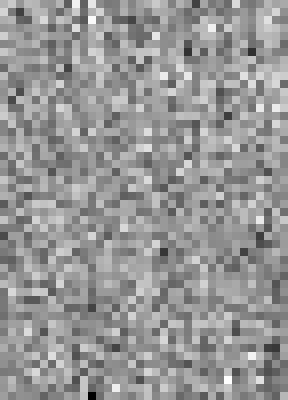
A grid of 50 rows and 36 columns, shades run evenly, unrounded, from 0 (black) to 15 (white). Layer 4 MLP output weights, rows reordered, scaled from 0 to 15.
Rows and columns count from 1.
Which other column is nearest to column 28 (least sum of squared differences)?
3
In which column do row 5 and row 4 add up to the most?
27
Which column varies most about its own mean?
12
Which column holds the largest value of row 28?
33
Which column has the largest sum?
19
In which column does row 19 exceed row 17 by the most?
11
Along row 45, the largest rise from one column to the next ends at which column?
7
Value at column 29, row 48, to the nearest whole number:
15
